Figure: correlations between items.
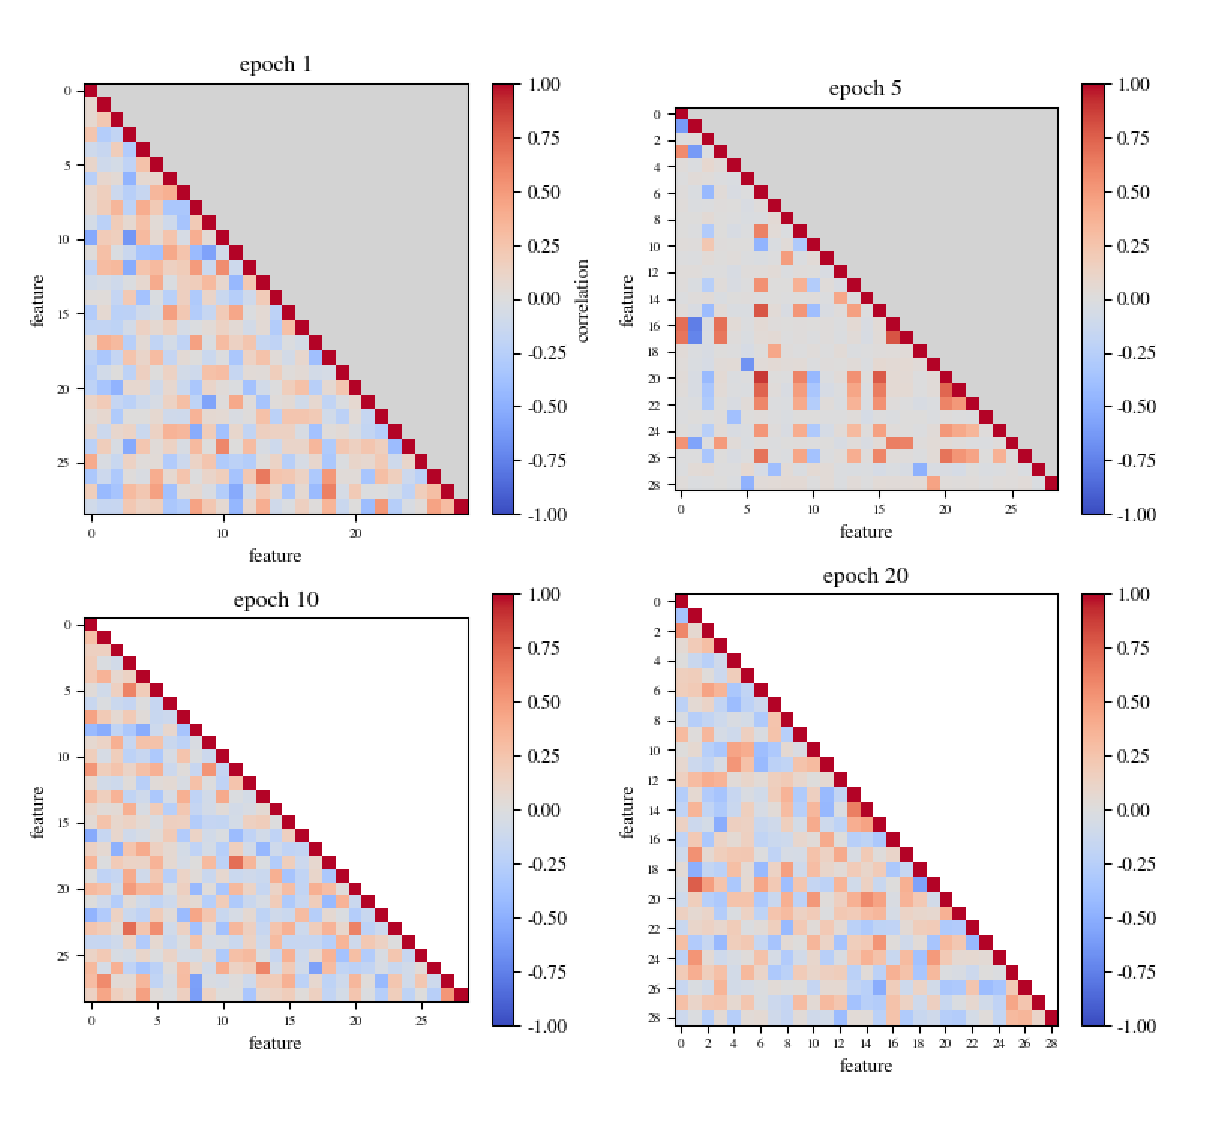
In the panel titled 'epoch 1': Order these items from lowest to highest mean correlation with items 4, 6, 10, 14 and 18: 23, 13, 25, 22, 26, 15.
25, 22, 23, 15, 13, 26
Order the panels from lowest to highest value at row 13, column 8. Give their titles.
epoch 10, epoch 5, epoch 1, epoch 20
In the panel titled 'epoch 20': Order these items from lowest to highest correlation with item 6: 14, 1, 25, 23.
23, 14, 25, 1
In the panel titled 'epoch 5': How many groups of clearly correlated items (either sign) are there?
7
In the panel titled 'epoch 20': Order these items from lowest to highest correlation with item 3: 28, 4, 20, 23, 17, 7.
23, 20, 7, 4, 28, 17
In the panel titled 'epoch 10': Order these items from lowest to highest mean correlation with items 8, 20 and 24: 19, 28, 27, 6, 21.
28, 27, 6, 21, 19
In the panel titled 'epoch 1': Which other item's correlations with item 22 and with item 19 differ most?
28
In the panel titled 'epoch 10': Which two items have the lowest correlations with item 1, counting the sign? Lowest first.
8, 22
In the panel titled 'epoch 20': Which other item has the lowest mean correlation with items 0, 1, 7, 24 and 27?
18
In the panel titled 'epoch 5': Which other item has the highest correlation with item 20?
6
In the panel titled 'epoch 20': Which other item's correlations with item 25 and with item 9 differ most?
7
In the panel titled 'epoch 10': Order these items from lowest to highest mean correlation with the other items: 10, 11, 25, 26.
10, 26, 25, 11
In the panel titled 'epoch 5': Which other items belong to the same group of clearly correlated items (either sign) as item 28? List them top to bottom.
5, 19
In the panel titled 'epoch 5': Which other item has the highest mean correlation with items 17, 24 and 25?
16
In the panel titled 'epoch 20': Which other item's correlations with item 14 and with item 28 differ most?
20
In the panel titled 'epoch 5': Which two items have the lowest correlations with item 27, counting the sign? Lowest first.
18, 7
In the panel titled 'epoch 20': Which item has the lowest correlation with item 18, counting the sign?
19
